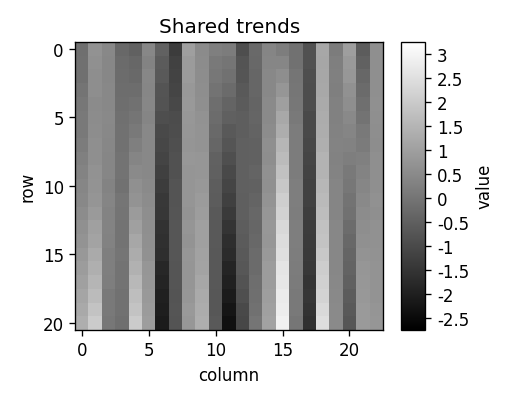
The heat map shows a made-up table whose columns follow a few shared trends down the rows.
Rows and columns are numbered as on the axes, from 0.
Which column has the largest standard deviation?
15
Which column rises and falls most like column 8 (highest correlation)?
10
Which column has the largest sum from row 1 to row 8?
18
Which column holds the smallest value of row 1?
7
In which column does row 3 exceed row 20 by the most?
11
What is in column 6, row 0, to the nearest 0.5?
-0.5
